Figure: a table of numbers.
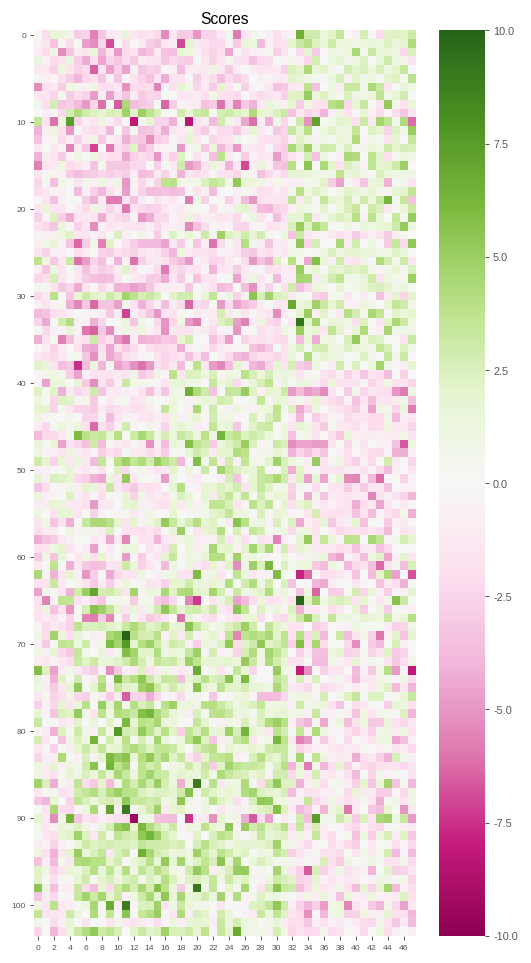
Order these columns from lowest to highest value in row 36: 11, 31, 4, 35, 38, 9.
9, 11, 31, 4, 38, 35
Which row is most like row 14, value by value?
6
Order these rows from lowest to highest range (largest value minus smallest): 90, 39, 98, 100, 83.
39, 83, 98, 100, 90
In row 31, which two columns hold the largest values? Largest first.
32, 35
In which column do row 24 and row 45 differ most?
22
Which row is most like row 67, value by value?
1
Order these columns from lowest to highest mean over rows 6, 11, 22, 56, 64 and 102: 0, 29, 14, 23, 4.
0, 4, 14, 29, 23
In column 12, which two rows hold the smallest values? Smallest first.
90, 10
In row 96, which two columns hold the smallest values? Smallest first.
34, 42
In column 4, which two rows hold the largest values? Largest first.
10, 90
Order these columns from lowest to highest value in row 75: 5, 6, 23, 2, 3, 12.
2, 3, 6, 12, 23, 5
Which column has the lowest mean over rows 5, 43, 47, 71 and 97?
33
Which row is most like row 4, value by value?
7
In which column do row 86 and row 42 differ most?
20
